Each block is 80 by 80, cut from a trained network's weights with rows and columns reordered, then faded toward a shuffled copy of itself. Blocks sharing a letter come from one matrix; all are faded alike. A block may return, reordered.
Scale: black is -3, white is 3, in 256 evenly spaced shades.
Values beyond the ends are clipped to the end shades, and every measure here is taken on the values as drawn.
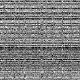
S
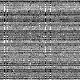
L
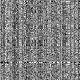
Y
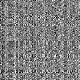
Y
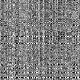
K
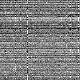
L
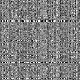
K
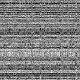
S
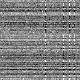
L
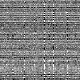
L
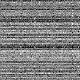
S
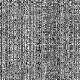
Y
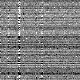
L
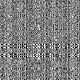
K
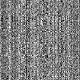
Y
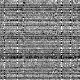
L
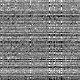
L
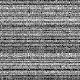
S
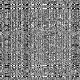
K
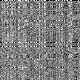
K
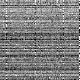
L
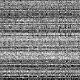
S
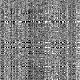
K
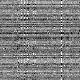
L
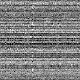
S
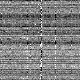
L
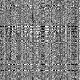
K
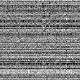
S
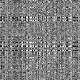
K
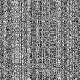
Y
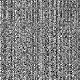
Y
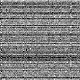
S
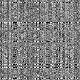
K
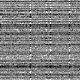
L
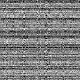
S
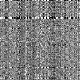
K
